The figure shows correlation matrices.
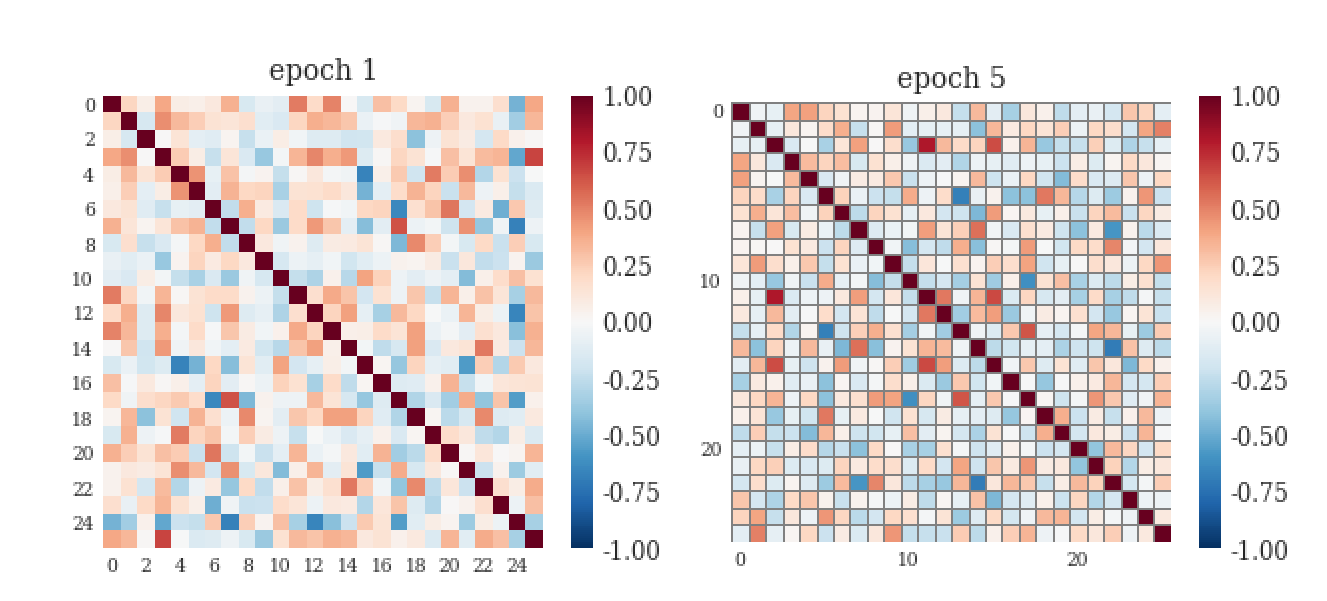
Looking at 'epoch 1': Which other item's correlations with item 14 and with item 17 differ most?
22
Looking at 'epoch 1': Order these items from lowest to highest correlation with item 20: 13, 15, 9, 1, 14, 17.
17, 9, 15, 13, 14, 1
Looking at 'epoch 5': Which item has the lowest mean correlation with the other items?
10
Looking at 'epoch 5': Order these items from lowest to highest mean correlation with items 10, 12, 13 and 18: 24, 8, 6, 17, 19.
6, 8, 17, 24, 19
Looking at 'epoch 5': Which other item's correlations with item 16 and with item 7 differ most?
22
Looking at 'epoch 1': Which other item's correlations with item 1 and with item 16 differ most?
12
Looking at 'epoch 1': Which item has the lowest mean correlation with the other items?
24
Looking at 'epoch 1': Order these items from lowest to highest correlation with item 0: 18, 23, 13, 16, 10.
10, 18, 23, 16, 13
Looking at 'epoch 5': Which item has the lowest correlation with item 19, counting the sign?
4
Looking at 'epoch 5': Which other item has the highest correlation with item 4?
0
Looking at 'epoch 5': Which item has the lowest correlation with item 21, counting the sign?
20
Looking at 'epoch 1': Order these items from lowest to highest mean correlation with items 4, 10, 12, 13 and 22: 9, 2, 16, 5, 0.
9, 2, 16, 5, 0
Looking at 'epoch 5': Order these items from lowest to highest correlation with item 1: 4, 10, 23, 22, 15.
23, 10, 4, 22, 15
